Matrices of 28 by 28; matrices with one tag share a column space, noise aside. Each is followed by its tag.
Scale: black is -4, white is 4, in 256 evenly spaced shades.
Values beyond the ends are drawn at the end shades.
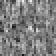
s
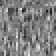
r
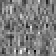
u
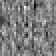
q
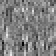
r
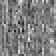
s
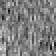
r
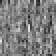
s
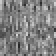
q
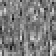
r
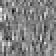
r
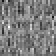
u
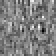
s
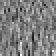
r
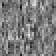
q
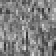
r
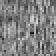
q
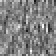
s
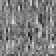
q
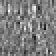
u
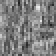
q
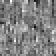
s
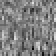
r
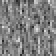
s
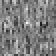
s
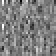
u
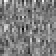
s
